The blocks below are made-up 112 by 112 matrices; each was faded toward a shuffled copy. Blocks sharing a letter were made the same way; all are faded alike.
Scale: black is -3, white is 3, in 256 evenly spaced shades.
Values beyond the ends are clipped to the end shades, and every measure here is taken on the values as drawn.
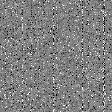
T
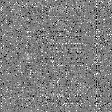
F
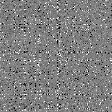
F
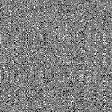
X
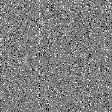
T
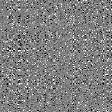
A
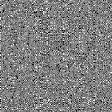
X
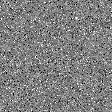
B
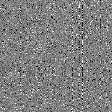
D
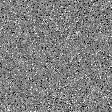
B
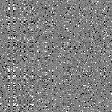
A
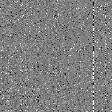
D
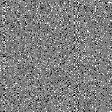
D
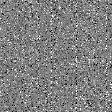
T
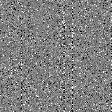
T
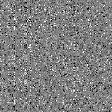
D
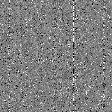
T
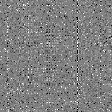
A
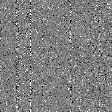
T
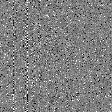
T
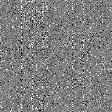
T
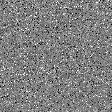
B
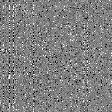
D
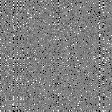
A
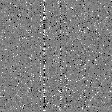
F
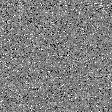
B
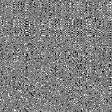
A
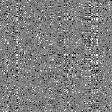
A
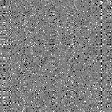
A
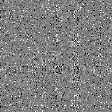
F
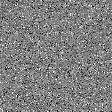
B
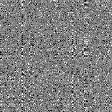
X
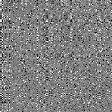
A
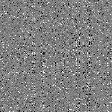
F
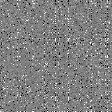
F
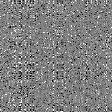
A
